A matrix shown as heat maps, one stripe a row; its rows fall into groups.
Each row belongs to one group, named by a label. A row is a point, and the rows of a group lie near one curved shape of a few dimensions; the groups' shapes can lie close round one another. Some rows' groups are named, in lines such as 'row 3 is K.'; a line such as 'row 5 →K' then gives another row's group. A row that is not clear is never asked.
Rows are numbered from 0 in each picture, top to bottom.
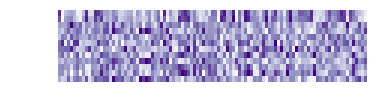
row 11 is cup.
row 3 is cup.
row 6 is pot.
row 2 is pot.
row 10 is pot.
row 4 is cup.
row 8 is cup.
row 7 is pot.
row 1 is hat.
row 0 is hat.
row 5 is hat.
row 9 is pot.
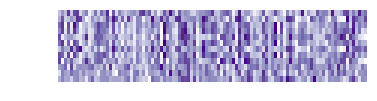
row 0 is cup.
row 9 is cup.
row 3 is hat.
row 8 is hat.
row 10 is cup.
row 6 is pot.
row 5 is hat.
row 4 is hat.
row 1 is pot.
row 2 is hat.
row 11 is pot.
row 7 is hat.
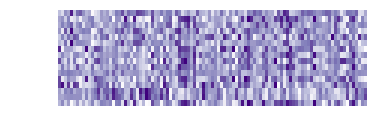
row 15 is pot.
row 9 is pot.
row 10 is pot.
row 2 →pot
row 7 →pot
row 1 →pot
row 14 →cup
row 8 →hat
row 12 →hat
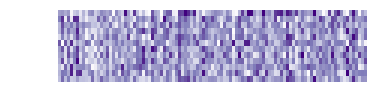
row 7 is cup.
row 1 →hat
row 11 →pot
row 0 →pot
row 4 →pot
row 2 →cup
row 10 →pot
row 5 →hat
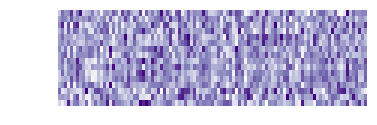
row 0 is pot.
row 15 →cup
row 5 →pot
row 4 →pot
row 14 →pot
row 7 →cup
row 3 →cup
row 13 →hat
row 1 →cup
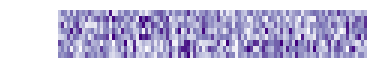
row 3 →pot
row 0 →cup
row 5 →pot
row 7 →pot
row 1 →cup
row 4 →cup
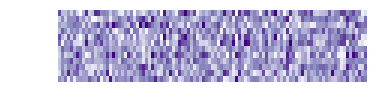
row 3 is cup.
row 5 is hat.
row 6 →pot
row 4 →hat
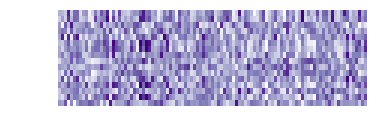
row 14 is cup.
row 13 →cup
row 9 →pot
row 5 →cup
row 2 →hat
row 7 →pot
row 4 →hat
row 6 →cup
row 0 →cup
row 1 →cup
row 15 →cup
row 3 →cup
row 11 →hat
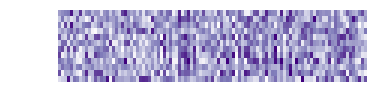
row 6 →hat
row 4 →hat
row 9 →pot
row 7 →hat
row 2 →hat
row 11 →cup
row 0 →pot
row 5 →cup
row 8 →pot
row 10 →hat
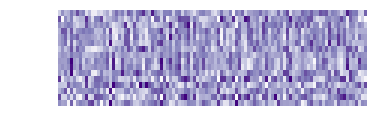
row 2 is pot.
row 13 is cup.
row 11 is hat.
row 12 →cup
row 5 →cup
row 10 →hat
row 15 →cup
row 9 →pot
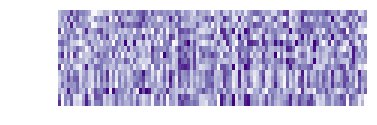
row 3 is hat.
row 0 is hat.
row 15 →hat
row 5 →pot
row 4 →cup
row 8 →pot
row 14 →hat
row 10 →cup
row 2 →hat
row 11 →cup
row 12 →cup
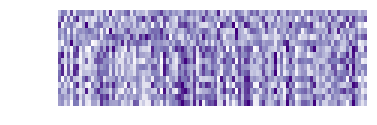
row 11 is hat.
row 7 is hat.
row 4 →cup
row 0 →cup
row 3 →cup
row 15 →pot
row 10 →hat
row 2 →hat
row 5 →hat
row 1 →hat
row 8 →hat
